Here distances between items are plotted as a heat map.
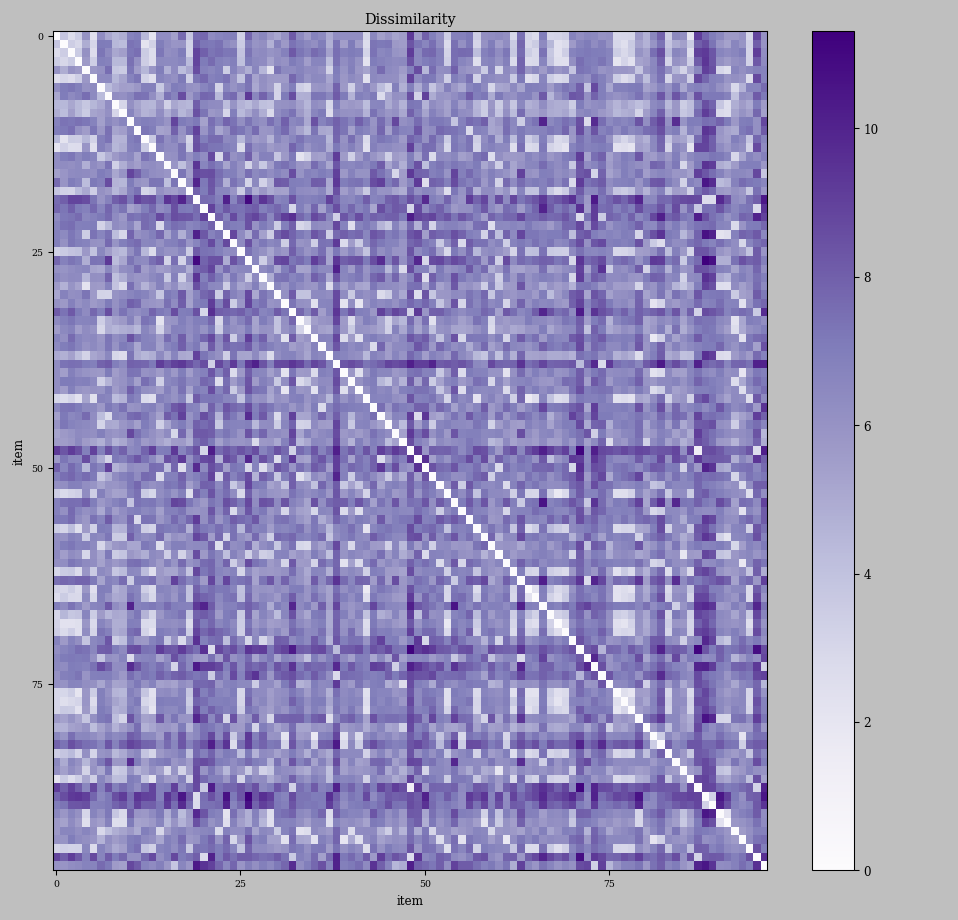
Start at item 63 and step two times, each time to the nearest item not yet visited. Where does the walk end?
10
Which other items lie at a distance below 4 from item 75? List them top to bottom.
27, 47, 80
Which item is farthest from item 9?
88
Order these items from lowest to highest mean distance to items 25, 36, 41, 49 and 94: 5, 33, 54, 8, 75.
5, 8, 33, 75, 54
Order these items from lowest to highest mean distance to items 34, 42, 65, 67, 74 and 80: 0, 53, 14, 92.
0, 53, 92, 14
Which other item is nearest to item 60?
85
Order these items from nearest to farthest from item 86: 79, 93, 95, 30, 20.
79, 30, 93, 20, 95
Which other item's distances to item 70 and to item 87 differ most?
48
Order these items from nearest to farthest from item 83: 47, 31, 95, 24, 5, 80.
5, 80, 47, 31, 24, 95
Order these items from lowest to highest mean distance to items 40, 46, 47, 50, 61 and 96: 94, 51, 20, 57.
51, 94, 57, 20
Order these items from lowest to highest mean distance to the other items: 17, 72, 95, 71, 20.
72, 17, 20, 95, 71
